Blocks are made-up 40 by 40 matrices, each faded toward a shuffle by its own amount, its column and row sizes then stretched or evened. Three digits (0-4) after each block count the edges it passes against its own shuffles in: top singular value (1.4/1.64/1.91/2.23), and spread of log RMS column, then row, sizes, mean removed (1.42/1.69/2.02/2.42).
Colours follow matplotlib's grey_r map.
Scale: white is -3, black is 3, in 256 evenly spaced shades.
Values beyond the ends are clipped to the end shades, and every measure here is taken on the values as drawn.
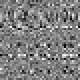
3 2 3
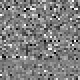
1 1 4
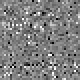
1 0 2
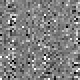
0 4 1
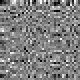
4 1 3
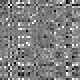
4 3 3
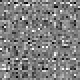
3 2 1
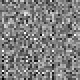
3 3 2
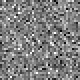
1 0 0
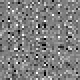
2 3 0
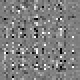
2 4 3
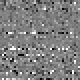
0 0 4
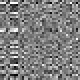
4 4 3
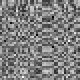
4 0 2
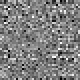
3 1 1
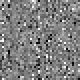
1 3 0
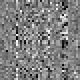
3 4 0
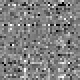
2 2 3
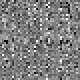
2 4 0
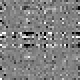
3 4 4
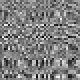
4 0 4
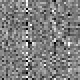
3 4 0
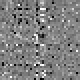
3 3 2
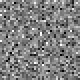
2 0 0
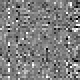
2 4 0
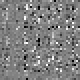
1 4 3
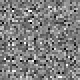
2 1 2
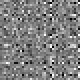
3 4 4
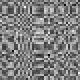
4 1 0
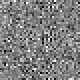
1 1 1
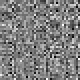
3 3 0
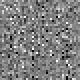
0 3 0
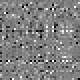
3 0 3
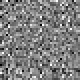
3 2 2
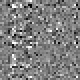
2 3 2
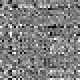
3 2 4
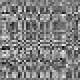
4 3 4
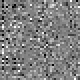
2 3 0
